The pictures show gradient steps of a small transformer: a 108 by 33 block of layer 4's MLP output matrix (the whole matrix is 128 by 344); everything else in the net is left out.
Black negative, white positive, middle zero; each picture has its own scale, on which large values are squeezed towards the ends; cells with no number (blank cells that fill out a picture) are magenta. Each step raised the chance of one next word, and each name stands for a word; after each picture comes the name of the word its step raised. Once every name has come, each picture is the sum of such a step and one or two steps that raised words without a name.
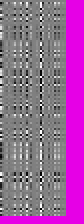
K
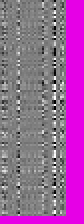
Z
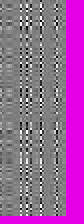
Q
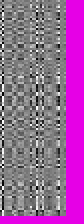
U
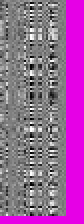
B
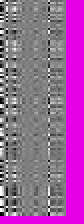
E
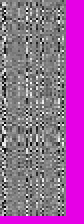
B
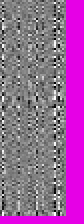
U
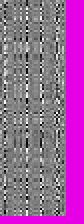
Z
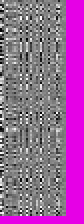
B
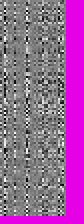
Z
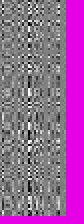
Q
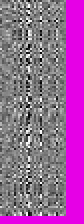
E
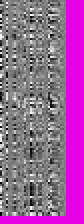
E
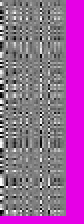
Z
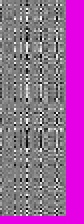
B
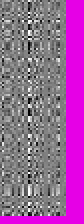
E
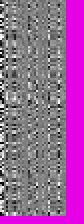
Z
